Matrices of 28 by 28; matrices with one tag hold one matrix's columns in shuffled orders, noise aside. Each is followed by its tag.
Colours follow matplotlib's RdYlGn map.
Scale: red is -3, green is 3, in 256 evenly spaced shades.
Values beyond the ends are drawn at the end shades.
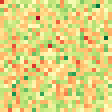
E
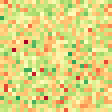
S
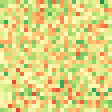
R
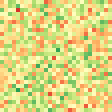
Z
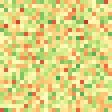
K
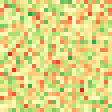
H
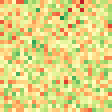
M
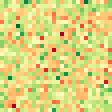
E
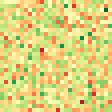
M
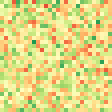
Z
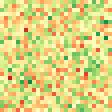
S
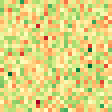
S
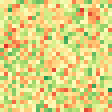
H
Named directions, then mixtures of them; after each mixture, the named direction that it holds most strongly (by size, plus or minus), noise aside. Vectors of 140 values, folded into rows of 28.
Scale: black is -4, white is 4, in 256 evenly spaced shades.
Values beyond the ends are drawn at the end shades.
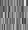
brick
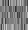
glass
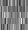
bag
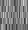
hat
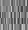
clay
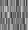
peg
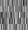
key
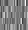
brick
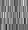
hat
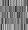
glass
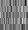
clay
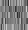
glass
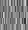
brick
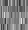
bag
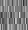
key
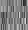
key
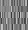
clay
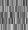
key
